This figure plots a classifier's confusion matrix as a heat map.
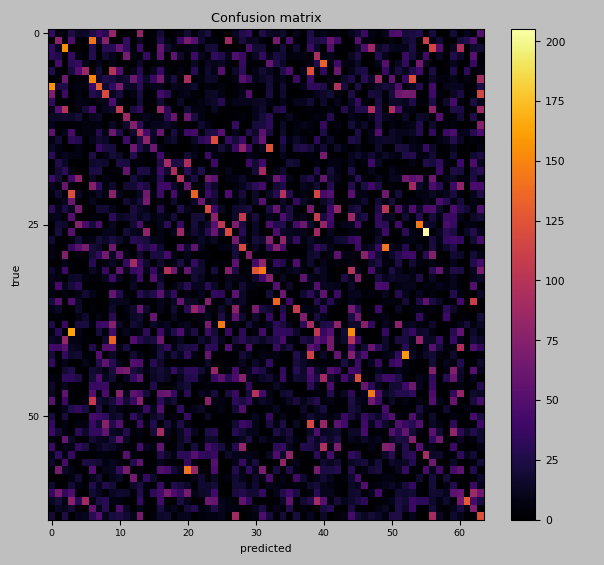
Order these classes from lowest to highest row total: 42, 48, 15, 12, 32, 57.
12, 32, 15, 42, 48, 57
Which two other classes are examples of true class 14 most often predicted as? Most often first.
24, 31
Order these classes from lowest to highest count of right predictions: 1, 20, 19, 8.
20, 1, 19, 8
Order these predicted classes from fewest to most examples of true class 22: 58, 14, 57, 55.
55, 58, 57, 14
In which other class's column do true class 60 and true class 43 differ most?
62
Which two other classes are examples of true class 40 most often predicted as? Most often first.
9, 44
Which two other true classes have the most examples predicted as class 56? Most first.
2, 63
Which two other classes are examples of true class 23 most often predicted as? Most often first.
49, 42
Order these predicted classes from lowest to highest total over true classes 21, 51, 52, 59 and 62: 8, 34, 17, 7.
17, 7, 34, 8
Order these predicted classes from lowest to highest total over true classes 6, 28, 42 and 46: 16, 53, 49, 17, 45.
17, 45, 16, 49, 53
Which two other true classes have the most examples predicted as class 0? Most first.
7, 8
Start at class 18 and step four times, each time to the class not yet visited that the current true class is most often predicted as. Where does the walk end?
63
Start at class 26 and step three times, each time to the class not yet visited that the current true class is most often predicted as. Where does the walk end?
33
